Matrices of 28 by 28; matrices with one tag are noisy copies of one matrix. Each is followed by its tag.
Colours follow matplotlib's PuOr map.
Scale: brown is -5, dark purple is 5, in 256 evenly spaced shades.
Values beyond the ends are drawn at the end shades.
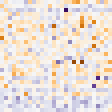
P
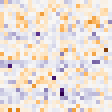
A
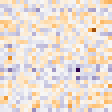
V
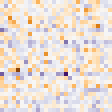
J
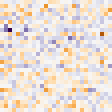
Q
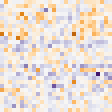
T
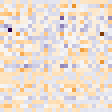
Q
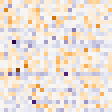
J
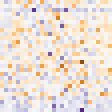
P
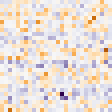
A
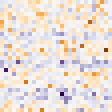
A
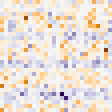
A
